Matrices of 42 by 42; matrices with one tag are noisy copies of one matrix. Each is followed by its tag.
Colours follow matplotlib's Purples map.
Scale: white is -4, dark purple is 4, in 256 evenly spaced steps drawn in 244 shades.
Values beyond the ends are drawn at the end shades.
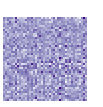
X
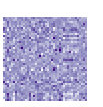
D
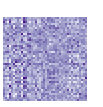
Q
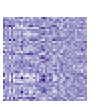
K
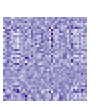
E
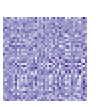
X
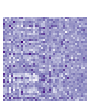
K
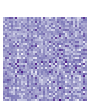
X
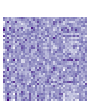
D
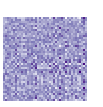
X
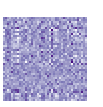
E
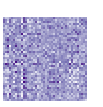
Q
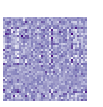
E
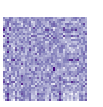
D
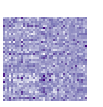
K
